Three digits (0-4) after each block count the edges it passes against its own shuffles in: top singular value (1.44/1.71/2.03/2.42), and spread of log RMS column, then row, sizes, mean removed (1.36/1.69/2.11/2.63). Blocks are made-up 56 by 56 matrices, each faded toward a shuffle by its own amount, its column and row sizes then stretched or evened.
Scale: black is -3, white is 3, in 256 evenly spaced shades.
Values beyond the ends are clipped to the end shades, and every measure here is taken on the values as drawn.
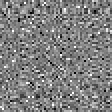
3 0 0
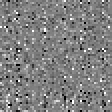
1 3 2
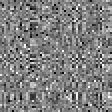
4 2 1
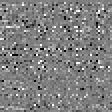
1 1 4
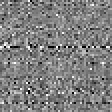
3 1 4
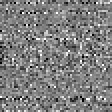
1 0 4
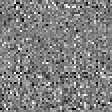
2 1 3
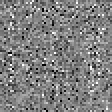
0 3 2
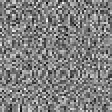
3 0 0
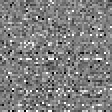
2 2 3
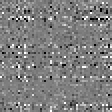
2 3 4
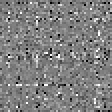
1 3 3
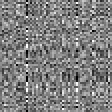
4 4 0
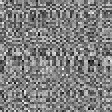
4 0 2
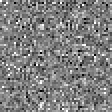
2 1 1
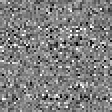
2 1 3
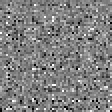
1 2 3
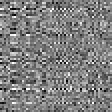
4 2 4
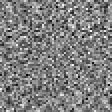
3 0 1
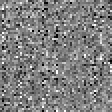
0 4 0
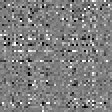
2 3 4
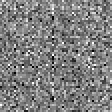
2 3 1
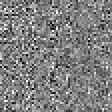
1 4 0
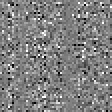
0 4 2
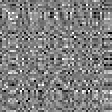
4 0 4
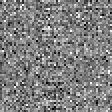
2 2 0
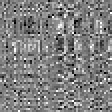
4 4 1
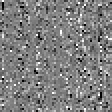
0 4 0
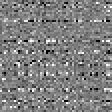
4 2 4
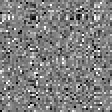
3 2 0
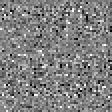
0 0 3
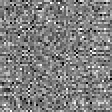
3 0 0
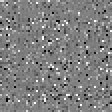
0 3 1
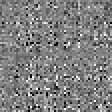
0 4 4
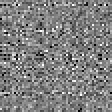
3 1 3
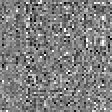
2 3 0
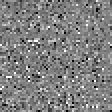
0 2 2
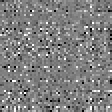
2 2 4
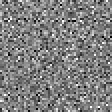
3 0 2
